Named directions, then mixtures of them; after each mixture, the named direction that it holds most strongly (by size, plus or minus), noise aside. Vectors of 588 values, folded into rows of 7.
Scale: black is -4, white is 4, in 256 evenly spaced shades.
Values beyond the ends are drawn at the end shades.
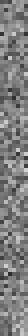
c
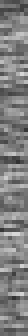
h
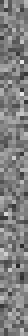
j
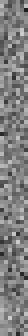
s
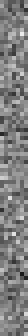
s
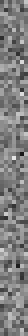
j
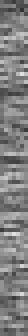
h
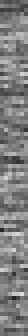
h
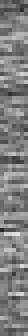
h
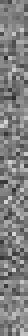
c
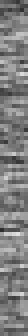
h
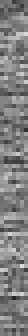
h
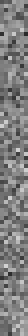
c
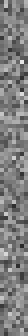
j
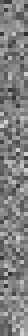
c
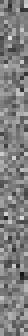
j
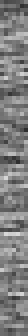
h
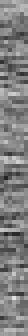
h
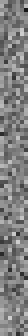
s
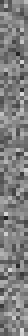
j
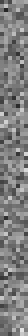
c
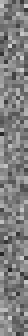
s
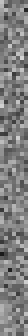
s
